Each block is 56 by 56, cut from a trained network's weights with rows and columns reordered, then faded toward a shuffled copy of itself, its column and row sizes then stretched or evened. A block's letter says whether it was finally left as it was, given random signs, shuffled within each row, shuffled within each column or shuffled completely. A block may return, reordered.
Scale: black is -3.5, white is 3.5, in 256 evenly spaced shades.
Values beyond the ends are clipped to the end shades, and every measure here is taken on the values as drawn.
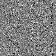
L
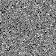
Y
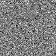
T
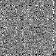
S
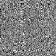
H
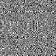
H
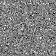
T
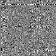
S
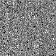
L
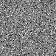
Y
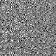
H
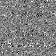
T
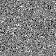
T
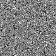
L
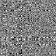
H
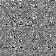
S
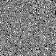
L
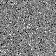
Y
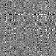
H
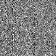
L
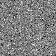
Y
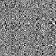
H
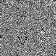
S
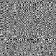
H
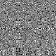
H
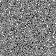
Y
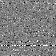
T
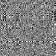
H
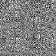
H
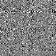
S
